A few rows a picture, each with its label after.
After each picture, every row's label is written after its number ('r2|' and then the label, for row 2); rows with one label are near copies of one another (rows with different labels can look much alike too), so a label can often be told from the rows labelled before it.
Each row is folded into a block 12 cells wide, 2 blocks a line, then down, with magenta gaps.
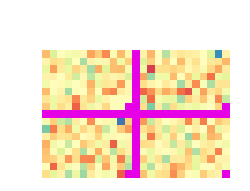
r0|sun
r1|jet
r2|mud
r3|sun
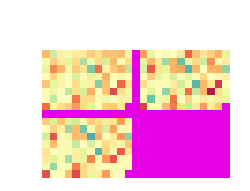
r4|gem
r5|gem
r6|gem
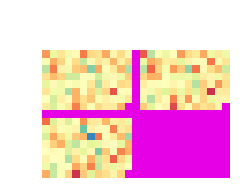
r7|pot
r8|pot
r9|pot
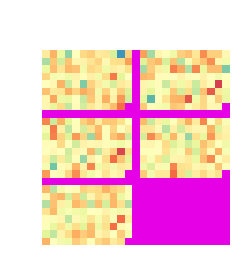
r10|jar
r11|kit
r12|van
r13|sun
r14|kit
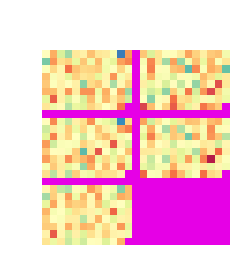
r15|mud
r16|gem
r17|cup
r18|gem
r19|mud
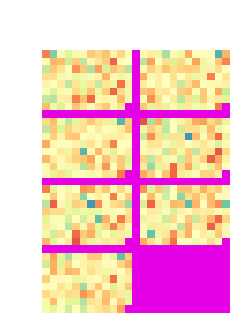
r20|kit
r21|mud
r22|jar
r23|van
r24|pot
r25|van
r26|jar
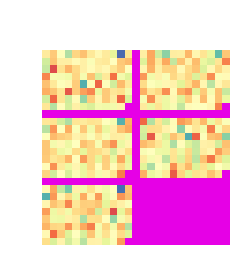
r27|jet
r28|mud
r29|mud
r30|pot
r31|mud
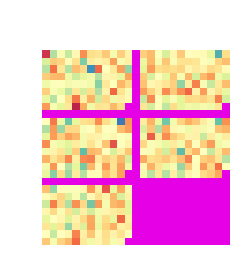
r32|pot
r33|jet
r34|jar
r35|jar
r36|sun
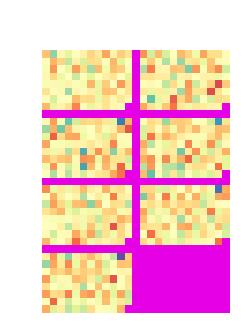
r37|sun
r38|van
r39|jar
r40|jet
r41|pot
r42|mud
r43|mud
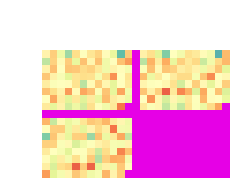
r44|mud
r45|mud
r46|kit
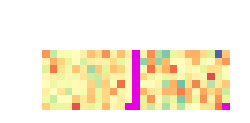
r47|sun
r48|jar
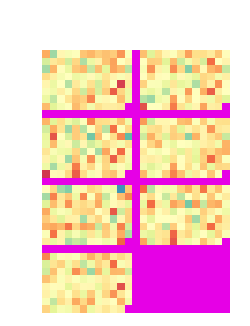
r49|kit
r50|gem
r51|gem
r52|pot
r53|mud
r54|sun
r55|kit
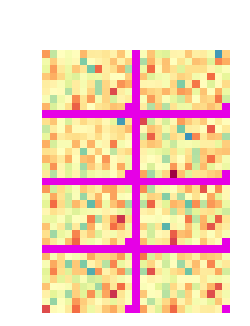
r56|pot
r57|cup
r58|jet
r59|pot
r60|van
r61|sun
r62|gem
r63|van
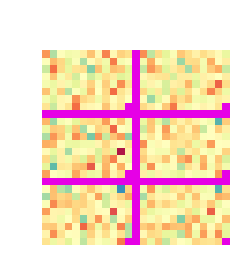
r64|sun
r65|van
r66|kit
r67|mud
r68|mud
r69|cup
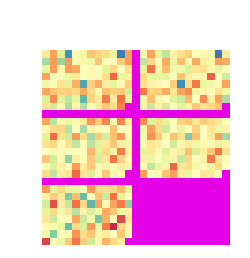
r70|jar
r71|cup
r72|sun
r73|van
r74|gem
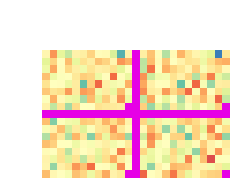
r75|cup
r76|jet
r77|kit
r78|gem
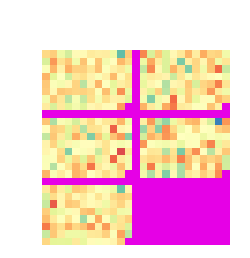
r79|mud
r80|van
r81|kit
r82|jar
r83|jet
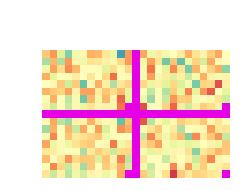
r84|jar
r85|gem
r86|mud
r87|pot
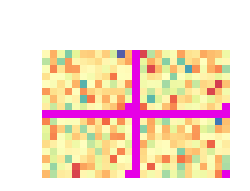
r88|jar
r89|van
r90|sun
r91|mud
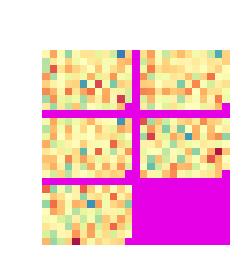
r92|jet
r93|jet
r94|cup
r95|van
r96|pot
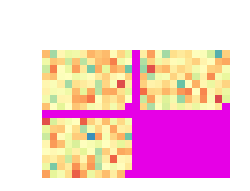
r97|kit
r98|jet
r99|pot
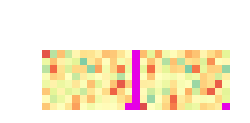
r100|van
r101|gem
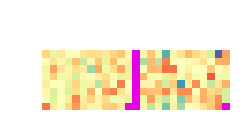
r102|gem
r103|jar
